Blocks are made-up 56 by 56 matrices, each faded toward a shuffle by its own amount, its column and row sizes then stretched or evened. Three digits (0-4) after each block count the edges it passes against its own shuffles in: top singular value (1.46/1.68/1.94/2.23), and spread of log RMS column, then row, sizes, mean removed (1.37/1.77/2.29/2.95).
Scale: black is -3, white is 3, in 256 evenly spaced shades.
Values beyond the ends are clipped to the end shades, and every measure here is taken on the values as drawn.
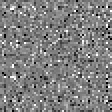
2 2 2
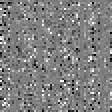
0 4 2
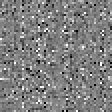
1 3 1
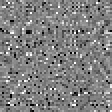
2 0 2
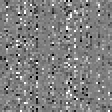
0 4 1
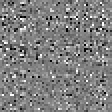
2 3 3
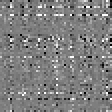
3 3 4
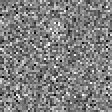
1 1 0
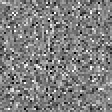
2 1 1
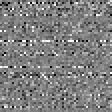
2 0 4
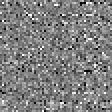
2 1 3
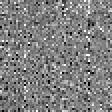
2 2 0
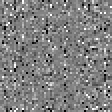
1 3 0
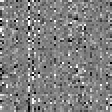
3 4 1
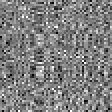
4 1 1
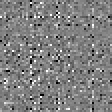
2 3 3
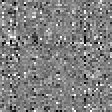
1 3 2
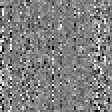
3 4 0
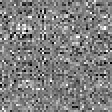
3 1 2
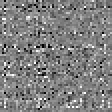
2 2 3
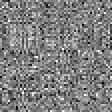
3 0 0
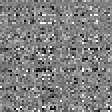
2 2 4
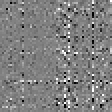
3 4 2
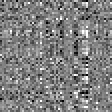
4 3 2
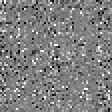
2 3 1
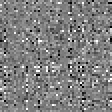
3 3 2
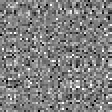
4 1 1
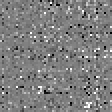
0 3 3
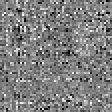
1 1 3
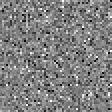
0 1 1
